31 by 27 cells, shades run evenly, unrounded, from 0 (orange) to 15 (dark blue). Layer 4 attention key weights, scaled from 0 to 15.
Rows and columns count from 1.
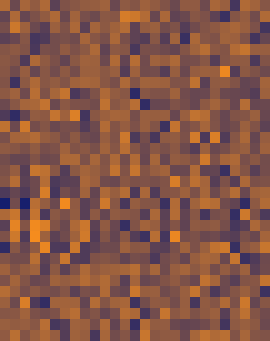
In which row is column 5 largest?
28
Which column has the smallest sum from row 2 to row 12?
12
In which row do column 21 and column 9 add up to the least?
26
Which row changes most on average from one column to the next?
19
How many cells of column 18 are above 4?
28
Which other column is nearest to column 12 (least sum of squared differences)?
10
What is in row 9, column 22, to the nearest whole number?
7
